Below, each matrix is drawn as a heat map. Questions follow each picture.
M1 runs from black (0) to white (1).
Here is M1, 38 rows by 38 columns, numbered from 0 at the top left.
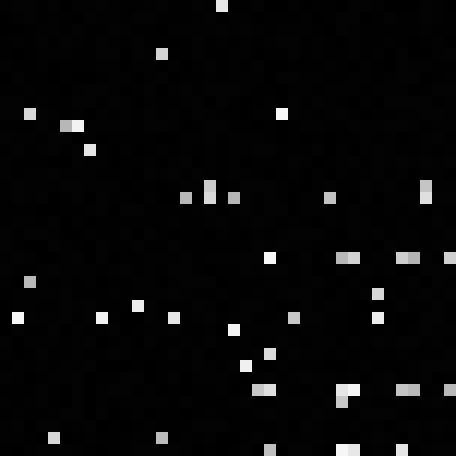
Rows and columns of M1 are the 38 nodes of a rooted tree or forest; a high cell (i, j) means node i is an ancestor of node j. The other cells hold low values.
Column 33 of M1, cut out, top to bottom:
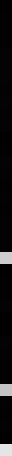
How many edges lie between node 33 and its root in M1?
3
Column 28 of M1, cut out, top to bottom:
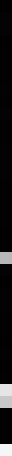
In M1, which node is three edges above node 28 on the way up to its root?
21
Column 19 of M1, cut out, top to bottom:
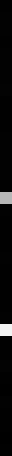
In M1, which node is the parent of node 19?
27
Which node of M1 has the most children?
26
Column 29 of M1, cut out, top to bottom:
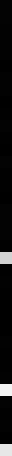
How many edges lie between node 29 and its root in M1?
3
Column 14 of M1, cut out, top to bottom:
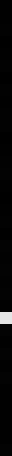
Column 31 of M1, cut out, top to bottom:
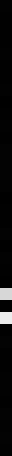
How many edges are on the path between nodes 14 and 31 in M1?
3
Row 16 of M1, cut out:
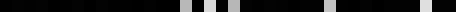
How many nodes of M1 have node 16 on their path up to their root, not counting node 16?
5
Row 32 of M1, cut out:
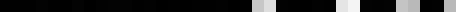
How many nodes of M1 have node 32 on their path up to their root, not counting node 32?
7
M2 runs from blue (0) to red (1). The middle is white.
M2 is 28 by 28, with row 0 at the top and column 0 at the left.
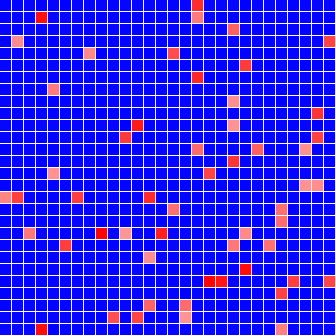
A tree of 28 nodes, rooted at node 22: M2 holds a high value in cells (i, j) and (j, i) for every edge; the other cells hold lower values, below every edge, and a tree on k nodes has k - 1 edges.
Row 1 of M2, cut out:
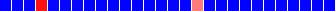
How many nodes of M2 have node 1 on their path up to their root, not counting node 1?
9
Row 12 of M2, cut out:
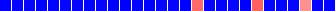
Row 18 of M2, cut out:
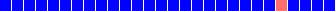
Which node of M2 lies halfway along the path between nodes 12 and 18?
3
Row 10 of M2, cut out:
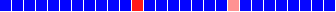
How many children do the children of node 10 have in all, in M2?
1
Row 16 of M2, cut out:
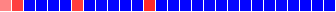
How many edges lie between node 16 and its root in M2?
9
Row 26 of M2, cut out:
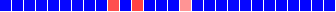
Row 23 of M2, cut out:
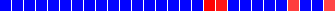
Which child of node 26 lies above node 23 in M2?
15
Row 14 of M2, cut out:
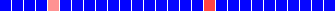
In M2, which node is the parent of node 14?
17
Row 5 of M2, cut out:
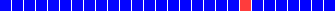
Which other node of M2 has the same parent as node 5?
19
